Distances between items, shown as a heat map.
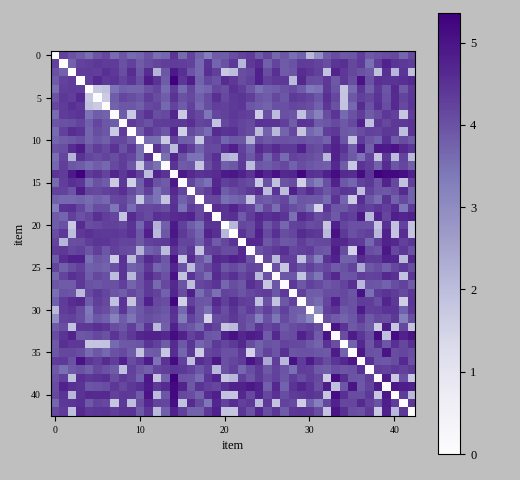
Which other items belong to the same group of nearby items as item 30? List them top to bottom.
0
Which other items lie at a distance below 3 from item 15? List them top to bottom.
7, 9, 24, 26, 29, 41
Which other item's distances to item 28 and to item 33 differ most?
39
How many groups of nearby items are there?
12
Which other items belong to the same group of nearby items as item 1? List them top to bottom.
22
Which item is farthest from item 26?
14
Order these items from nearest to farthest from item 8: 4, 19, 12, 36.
19, 4, 12, 36
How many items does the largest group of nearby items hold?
8
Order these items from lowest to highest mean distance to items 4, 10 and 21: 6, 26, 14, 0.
6, 0, 26, 14
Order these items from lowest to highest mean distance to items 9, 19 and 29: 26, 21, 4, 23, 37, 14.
26, 37, 4, 23, 21, 14
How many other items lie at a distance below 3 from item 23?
4
